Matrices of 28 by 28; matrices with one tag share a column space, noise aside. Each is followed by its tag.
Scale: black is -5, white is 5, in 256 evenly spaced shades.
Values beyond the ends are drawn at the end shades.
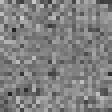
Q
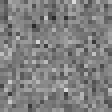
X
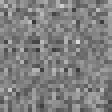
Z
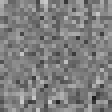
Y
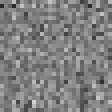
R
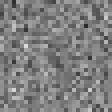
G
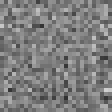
G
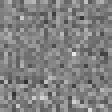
Y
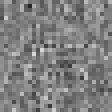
X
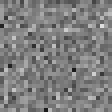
G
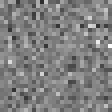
G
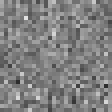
Y
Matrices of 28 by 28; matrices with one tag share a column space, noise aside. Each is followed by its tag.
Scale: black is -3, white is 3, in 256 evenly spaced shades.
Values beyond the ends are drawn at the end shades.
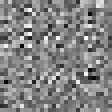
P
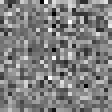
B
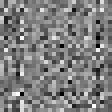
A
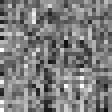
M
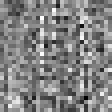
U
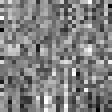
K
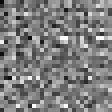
P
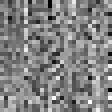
U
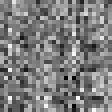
U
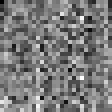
U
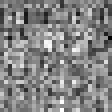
M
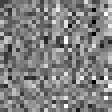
P
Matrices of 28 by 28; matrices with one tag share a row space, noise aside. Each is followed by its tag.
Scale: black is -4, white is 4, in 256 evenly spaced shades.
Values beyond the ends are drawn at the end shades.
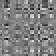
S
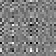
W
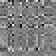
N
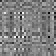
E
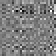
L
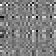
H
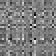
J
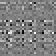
J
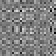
L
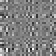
H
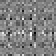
J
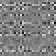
E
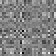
E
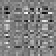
S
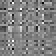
N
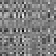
E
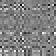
E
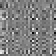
H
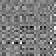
L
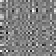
H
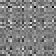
J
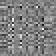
N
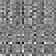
J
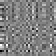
H
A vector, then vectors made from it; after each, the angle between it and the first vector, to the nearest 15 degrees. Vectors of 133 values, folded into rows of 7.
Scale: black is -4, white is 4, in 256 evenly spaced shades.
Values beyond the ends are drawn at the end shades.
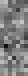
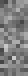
150 degrees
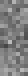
60 degrees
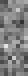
165 degrees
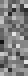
75 degrees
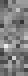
165 degrees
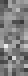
165 degrees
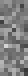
90 degrees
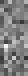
135 degrees
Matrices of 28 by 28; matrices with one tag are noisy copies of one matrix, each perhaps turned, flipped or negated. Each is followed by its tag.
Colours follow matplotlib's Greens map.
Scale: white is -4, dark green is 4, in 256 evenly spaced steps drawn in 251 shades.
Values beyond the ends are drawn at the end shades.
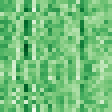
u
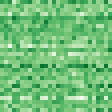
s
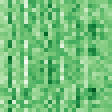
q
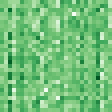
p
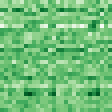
q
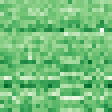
u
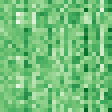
q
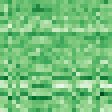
u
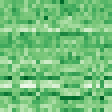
u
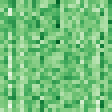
p
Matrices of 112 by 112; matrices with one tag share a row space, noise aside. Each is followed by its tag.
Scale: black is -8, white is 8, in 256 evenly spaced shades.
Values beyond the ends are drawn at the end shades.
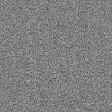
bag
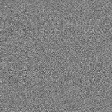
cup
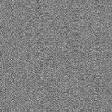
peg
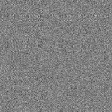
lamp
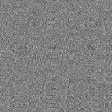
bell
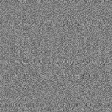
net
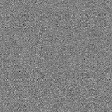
lamp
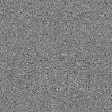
bag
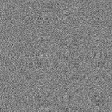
peg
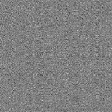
peg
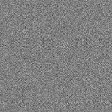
net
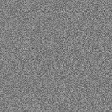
net
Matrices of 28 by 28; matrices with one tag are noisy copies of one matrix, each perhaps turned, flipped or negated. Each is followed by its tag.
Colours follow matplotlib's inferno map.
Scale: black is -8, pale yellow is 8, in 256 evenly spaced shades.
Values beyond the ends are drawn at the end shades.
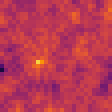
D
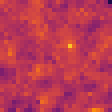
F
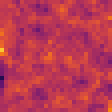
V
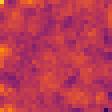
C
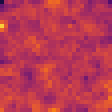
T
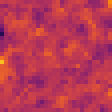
V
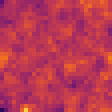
T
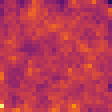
C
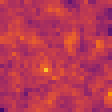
F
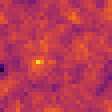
D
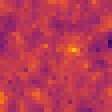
D
